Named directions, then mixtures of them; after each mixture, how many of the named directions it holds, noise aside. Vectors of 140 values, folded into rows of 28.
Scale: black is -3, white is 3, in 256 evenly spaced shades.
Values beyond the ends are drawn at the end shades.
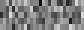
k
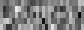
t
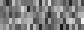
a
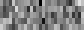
three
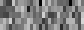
three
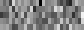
two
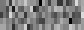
one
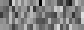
two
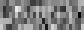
one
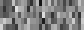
three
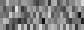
three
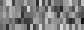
one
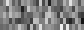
one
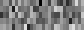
one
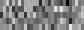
two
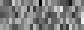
two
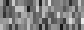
two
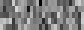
three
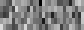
three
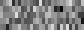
three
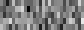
two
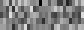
one
